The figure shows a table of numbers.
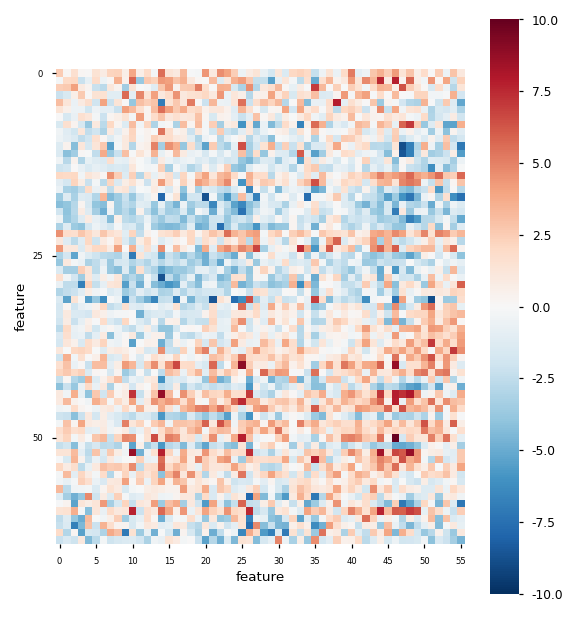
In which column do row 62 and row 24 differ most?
26
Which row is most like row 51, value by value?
25
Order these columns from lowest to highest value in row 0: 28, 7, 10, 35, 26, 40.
35, 28, 26, 7, 10, 40
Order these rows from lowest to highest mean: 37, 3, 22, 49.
37, 3, 49, 22
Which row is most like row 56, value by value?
6
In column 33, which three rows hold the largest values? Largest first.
24, 11, 48
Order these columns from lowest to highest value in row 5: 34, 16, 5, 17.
5, 34, 16, 17
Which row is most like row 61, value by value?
42
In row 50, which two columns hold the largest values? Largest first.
46, 25
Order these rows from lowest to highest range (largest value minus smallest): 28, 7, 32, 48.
48, 32, 28, 7
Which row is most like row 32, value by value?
34
